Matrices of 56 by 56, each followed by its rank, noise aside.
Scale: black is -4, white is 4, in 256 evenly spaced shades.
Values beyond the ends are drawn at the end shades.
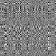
three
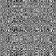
four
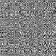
seven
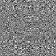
six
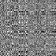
four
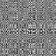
four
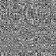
six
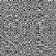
five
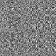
five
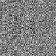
seven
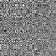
six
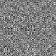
seven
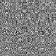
seven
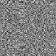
five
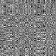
five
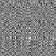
four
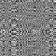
four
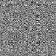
six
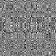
five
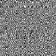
seven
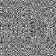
six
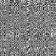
five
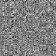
six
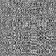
seven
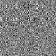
six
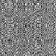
four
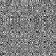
seven
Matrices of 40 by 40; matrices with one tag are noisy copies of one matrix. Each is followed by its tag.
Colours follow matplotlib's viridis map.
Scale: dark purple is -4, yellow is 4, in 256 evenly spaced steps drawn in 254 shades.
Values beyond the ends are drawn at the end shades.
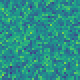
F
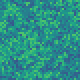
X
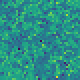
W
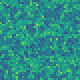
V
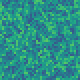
F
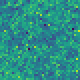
W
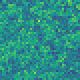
X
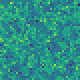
F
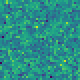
V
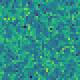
F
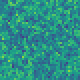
W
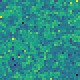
X
